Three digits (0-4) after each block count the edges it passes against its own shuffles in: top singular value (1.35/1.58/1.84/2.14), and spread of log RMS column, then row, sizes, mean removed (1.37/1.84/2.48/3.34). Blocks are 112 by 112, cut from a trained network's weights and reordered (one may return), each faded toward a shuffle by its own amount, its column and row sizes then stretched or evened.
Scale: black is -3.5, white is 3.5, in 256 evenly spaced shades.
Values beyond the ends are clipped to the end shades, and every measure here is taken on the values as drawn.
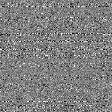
3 0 4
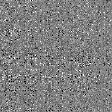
0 3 3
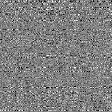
4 1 4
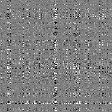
4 4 4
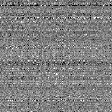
4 2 3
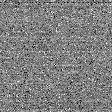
1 0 0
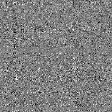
2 2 3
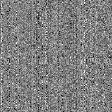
2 3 0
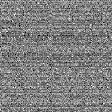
4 1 0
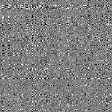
4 3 4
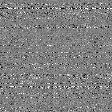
2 0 4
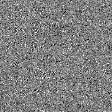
0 2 1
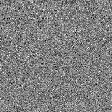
2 0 0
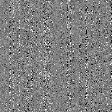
0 4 1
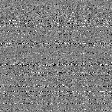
1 0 4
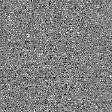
0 2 1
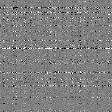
3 2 4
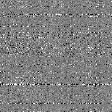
2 2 4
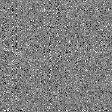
0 3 2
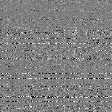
2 1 4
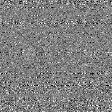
2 0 4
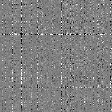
4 4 2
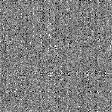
1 2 2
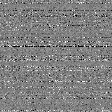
3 0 4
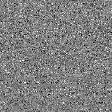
1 0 3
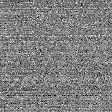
3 0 1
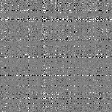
3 3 4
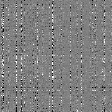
3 4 1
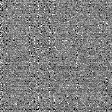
2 3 0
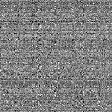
4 2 1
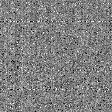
1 0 2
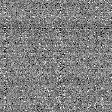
2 2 0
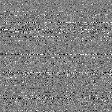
2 1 4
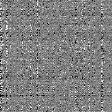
3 4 1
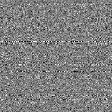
4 1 3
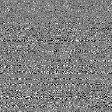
3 1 4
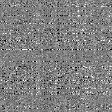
2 1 4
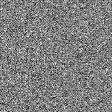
2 2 0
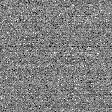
1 0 0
